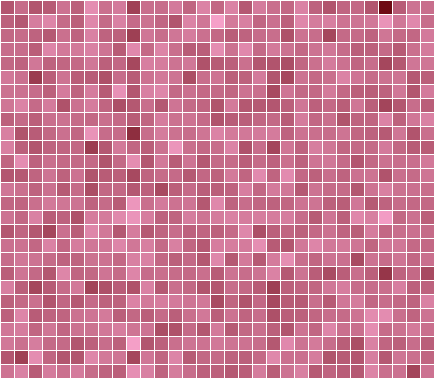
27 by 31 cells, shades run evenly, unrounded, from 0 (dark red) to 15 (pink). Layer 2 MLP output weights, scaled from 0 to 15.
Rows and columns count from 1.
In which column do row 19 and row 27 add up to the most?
10
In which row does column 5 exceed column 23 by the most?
20
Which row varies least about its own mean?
9
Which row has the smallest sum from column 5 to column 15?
14
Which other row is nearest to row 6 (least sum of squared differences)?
21
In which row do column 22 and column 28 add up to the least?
1
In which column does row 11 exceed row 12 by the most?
13
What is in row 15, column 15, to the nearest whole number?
8
